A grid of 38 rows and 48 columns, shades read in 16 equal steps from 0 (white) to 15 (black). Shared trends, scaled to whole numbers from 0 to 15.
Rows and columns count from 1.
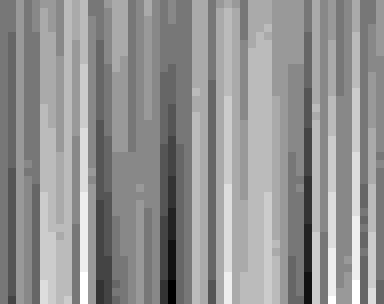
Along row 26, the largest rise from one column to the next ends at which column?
46
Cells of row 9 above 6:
25
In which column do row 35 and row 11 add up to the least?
11
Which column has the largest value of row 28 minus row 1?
22
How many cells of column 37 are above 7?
19
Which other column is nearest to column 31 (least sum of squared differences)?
8
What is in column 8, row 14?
6
